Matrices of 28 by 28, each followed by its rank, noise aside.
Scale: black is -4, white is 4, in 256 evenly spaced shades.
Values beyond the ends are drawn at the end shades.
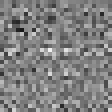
six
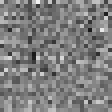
eight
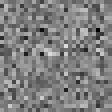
six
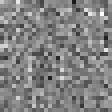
six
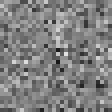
eight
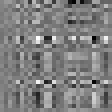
two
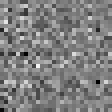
six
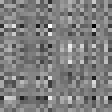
two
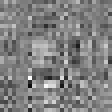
three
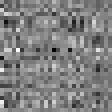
three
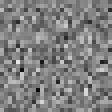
eight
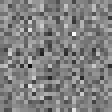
four
